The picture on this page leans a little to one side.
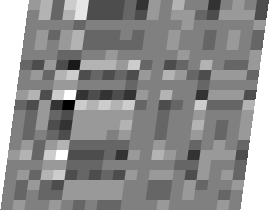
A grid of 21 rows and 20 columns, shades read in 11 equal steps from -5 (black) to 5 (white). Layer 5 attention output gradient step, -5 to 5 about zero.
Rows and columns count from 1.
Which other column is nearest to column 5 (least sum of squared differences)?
4
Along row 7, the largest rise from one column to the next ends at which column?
6
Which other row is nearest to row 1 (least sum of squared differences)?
16
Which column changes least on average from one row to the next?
12
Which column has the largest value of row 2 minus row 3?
5
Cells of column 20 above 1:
1
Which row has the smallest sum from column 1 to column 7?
11
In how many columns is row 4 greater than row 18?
6
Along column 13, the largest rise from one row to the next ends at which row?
8
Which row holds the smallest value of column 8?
10
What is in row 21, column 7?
-1
